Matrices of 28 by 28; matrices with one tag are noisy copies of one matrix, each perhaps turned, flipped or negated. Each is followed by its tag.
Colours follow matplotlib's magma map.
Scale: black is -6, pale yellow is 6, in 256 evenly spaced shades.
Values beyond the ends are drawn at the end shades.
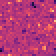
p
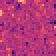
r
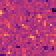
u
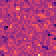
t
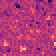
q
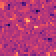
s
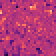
q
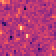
s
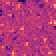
r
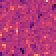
p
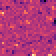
r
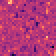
u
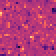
u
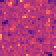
p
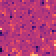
r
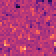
q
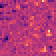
q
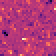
p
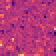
r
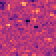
s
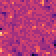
r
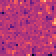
r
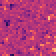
q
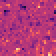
q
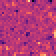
r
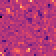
t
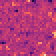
r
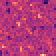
u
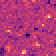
s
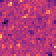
p
